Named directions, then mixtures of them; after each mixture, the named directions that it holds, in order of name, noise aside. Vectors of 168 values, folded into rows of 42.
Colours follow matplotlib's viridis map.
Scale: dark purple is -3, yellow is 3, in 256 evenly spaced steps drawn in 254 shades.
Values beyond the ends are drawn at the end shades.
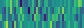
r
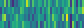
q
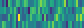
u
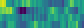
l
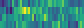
l, r.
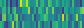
q, r.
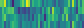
l, q.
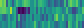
l, u.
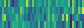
q.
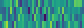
r.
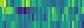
l, q.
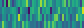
q, u.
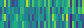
q.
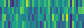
q.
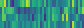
l, q.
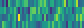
u.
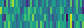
q.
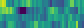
l.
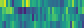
l, q.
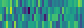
l, r.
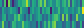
q, u.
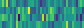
u.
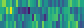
l, r.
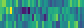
l, r.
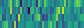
r, u.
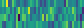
u.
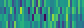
q, r.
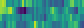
l.
